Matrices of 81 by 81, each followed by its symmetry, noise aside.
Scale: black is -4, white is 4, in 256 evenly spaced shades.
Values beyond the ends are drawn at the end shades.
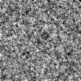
symmetric across the other diagonal.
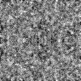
mirrored top to bottom.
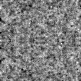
mirrored top to bottom.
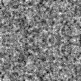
mirrored top to bottom.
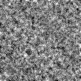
symmetric across the other diagonal.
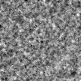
symmetric.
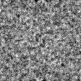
same after a half turn.
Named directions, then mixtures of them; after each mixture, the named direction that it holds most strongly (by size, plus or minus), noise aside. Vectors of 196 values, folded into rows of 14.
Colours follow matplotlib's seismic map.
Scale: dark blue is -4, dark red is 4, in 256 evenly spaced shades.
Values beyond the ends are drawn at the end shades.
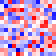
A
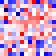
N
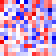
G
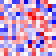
A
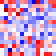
N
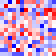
A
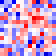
N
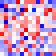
N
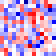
G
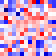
N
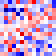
N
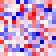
G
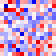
N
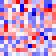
G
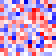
A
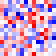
G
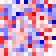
G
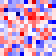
N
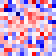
N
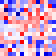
N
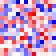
G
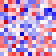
N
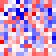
G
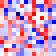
G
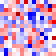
G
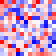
A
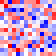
A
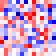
G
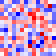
A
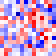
G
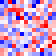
A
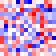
G
